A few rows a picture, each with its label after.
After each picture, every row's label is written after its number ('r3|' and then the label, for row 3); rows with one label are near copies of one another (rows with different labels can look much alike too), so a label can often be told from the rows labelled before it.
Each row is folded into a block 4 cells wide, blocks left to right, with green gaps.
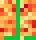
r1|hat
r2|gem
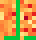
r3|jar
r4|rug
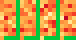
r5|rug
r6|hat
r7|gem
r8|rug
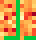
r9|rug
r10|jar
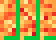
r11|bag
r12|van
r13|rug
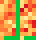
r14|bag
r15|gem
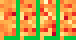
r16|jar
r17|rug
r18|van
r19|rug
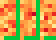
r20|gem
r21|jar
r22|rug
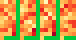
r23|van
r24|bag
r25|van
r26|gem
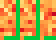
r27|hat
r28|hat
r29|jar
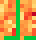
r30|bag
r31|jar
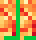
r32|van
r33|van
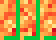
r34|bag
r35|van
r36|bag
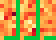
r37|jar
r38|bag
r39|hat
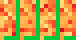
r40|van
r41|hat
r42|gem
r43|hat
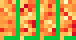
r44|hat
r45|gem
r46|bag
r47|van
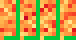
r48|hat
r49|rug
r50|gem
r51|bag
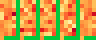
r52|jar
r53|hat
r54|hat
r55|bag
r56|jar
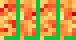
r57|gem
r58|jar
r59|gem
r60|jar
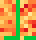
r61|hat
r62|gem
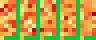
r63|gem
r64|bag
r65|hat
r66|rug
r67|jar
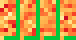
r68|gem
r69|bag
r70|hat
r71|rug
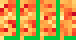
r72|gem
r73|gem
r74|rug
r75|jar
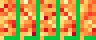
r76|gem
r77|van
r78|rug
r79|van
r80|bag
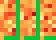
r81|bag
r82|jar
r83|rug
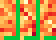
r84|hat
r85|van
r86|bag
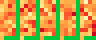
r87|bag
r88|gem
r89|hat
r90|jar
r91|van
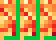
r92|van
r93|van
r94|van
